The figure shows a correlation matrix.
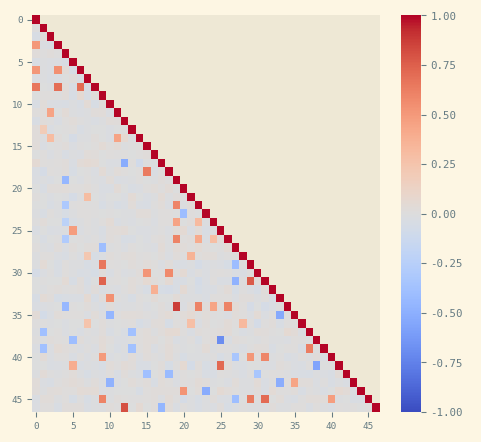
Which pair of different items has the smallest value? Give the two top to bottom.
25, 38
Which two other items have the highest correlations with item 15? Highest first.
18, 30
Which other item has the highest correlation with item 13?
1
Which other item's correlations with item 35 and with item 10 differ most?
33
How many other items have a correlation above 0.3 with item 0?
3
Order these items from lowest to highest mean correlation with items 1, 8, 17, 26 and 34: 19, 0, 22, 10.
10, 0, 22, 19
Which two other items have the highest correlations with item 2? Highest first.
11, 14
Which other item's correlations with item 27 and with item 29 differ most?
31
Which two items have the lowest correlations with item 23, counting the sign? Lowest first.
44, 20
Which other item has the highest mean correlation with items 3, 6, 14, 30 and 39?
8
